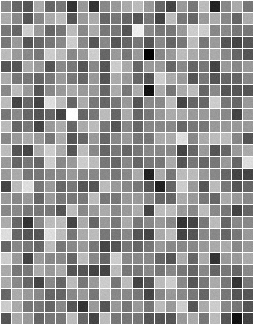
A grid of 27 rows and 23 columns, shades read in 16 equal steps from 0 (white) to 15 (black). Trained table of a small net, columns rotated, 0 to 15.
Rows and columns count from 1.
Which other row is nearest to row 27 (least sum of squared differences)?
4
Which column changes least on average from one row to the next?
12
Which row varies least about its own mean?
17
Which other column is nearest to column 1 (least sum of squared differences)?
6
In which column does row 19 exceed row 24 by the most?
7
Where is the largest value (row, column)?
5, 14
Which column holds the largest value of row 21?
10
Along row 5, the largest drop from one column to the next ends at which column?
15
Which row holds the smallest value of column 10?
24
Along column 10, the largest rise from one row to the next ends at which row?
26
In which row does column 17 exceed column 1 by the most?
20
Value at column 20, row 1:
13
